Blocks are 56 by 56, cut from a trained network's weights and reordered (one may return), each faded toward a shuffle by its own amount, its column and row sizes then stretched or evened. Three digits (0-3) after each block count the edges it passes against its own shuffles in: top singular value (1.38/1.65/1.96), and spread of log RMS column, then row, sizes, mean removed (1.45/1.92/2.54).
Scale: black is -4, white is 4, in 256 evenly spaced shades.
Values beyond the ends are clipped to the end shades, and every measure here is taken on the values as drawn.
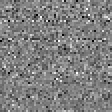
1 0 2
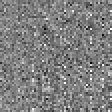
1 2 1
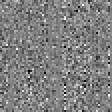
0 3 1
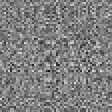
3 1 2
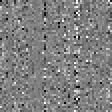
0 3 0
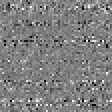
1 1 3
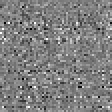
0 1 3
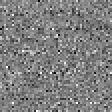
0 0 2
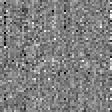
1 2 1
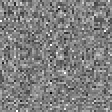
3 1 0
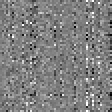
1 3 1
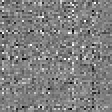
1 2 3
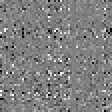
1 3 2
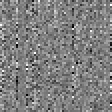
1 3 0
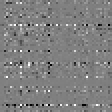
2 2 3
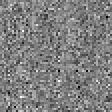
0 1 1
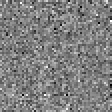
0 1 0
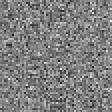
3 1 0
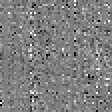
0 3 2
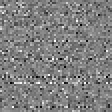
2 0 2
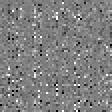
0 3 1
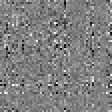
0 3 2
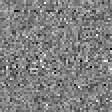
0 0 2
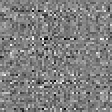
3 1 3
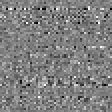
2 0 3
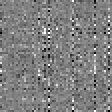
3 3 1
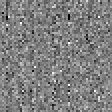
1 2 0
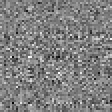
2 0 2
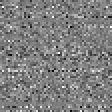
1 0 3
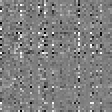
3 3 2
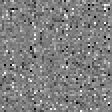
0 2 0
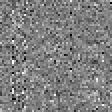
1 2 0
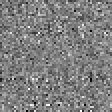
1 0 1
